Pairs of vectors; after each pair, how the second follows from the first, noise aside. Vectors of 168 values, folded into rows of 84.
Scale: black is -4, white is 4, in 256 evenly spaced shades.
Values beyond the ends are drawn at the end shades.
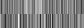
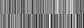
wrapped around.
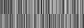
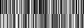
wrapped around, scaled up.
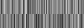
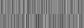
shrunk.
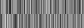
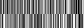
reversed, negated, scaled up.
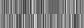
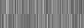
wrapped around, shrunk.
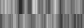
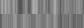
shrunk.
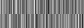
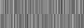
wrapped around, shrunk.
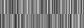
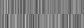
wrapped around, shrunk.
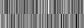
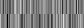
wrapped around.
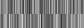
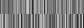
shuffled.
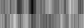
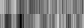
wrapped around.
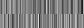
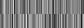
shuffled.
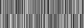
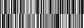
reversed, negated, scaled up.
